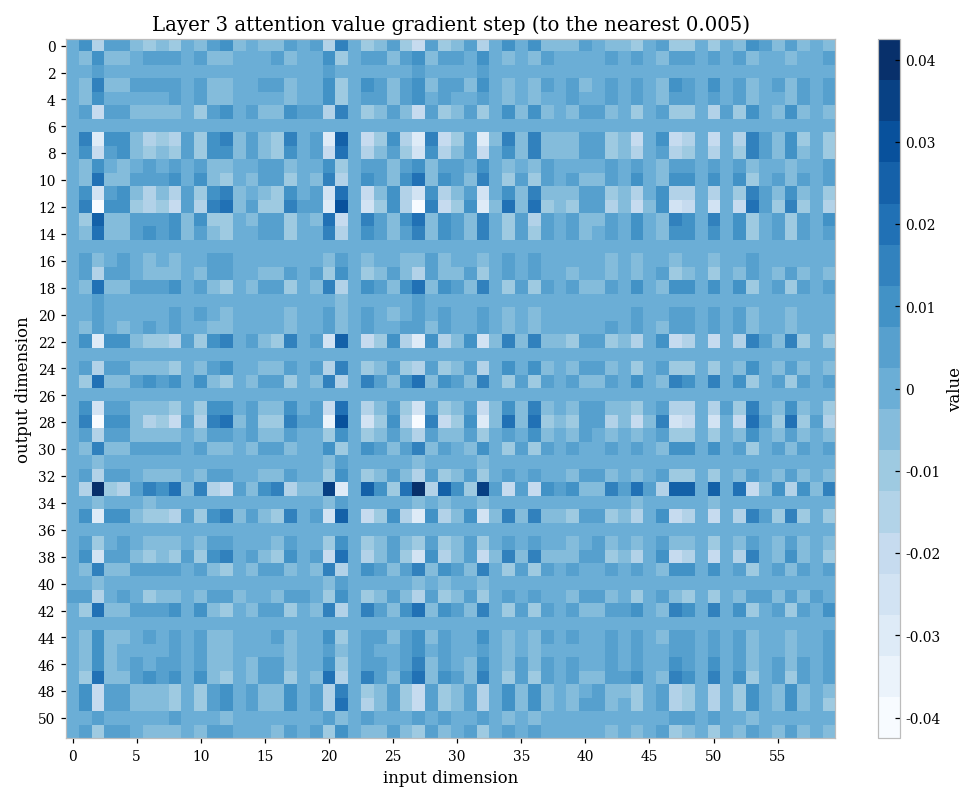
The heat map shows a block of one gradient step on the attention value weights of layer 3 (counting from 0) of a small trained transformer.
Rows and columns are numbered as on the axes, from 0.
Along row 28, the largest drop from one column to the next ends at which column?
2
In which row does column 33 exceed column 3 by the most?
33
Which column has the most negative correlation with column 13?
54
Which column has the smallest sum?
27
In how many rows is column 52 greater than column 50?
22
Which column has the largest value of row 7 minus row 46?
21
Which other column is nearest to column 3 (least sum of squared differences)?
31
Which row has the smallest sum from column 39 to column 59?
12
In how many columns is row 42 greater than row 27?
30
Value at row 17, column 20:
-0.01
